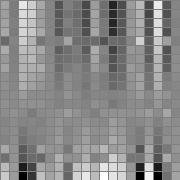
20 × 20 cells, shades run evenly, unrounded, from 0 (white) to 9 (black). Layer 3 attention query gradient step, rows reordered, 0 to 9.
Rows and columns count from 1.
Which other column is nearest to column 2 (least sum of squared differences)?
6
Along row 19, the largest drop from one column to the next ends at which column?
17
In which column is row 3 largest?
13
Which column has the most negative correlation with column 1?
8
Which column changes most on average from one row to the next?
19
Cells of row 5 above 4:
14
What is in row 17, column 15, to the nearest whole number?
4
